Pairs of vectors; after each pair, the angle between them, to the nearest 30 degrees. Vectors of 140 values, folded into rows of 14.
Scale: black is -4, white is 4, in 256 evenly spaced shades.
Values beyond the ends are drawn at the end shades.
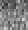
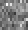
120 degrees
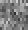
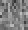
90 degrees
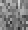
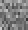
60 degrees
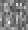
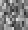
60 degrees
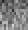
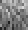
120 degrees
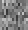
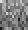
90 degrees
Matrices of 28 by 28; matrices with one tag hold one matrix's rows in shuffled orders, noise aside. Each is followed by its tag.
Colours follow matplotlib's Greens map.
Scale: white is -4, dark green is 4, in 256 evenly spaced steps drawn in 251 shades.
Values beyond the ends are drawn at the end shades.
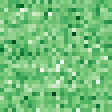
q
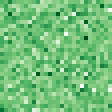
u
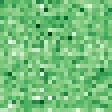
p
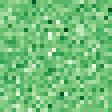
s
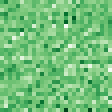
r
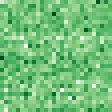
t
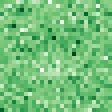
q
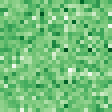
r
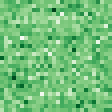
q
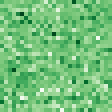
q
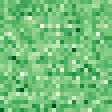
q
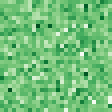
u
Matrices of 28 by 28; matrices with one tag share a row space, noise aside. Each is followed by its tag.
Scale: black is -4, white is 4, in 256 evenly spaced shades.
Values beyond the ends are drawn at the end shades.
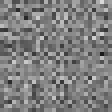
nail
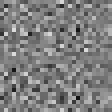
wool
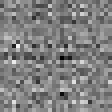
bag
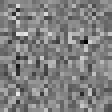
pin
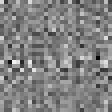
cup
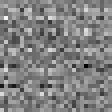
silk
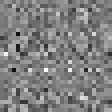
pin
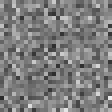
cup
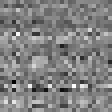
bag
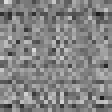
nail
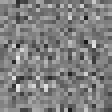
pin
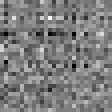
silk
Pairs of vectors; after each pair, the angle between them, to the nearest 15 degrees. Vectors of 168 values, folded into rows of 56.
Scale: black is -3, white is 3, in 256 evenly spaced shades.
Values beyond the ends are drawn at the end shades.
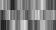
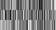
120 degrees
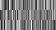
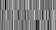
90 degrees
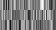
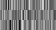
45 degrees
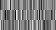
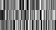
105 degrees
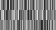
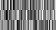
45 degrees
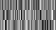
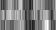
120 degrees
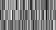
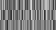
150 degrees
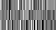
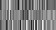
165 degrees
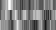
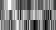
30 degrees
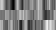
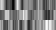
30 degrees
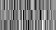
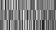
135 degrees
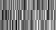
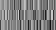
135 degrees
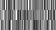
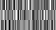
45 degrees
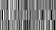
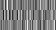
120 degrees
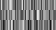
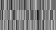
120 degrees
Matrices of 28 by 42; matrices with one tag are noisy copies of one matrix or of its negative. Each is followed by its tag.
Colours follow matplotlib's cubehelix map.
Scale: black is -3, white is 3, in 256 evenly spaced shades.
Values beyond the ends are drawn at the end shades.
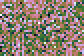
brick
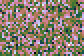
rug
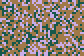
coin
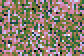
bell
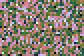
rug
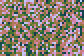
brick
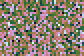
brick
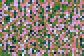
bell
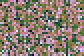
rug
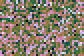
brick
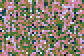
bell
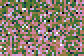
brick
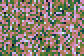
bell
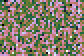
rug
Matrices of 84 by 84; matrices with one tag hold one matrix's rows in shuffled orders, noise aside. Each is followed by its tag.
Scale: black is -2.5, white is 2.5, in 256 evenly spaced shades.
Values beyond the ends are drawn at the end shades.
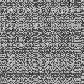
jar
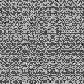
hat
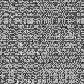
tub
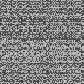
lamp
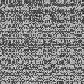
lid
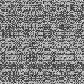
lid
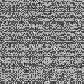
lid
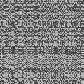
tub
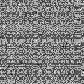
jar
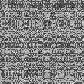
lid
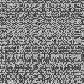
jar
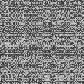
lid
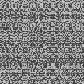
hat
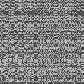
tub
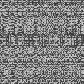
tub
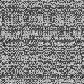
lid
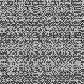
jar
